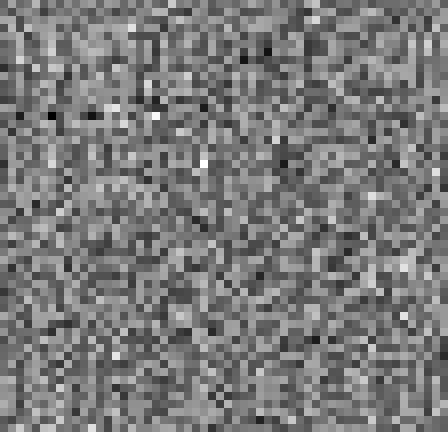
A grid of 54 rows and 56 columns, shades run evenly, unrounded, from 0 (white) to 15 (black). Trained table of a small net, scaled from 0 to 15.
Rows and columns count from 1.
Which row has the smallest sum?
52
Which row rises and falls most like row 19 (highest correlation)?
54
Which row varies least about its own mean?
1
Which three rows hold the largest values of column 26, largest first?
14, 29, 16
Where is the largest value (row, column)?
15, 7
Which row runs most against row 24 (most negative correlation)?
34
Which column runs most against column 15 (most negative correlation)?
42
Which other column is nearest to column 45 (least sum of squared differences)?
44
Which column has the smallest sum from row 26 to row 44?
47
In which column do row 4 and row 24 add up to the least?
17
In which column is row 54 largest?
27
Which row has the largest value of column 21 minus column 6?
48
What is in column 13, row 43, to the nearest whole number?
10
